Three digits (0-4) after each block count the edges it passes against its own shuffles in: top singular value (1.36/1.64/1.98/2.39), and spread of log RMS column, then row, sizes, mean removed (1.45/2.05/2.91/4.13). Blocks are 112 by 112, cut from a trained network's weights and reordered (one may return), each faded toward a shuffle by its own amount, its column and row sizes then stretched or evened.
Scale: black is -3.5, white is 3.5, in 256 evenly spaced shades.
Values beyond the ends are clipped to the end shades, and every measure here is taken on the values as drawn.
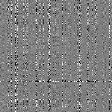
4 4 2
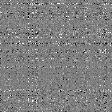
1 2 3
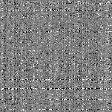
3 1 3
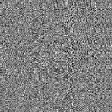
3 2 1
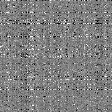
3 2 3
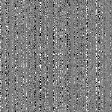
2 4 0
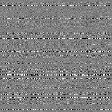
4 1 4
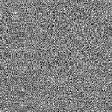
3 2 0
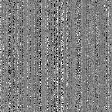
3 4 0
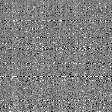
2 0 3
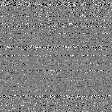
0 0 4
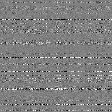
3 1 4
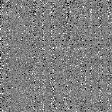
0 3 1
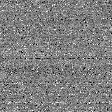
1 0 2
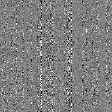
1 4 1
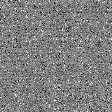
0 1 0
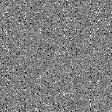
0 3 1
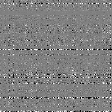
2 2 4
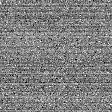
3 0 0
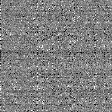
2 2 1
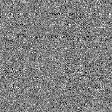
2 1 2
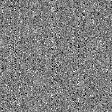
1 2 0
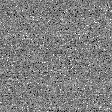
0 0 0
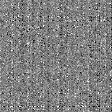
2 2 2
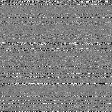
2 0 4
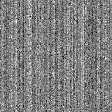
4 2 0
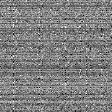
4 2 0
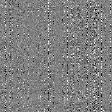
1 4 0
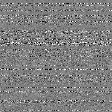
0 0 4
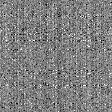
3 0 2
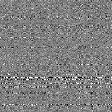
3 1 3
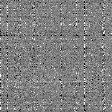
3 3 1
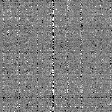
3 3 1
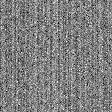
3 0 0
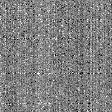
3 1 2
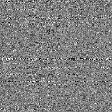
2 1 3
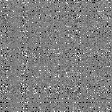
0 3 3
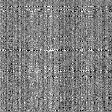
4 1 3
